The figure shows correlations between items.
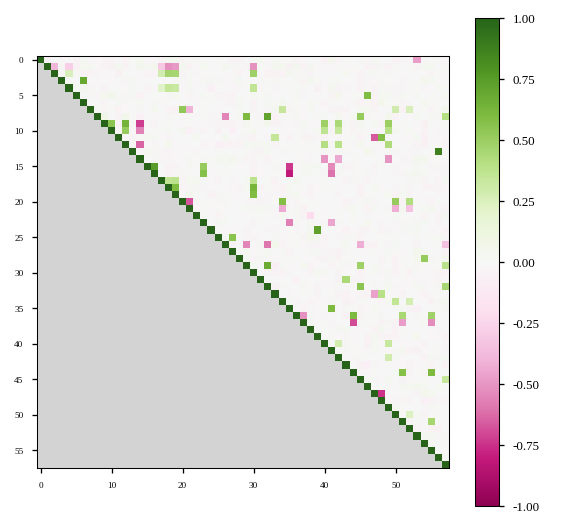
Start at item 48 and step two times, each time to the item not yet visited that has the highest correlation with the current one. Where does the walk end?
33
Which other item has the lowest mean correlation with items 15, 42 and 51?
35
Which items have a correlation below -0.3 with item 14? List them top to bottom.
9, 10, 12, 40, 42, 49
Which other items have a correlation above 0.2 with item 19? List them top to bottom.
2, 4, 17, 18, 30
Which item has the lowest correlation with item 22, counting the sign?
38
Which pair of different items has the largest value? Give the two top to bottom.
13, 56
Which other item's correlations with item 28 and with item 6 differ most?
3
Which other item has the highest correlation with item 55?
44
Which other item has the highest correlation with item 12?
9
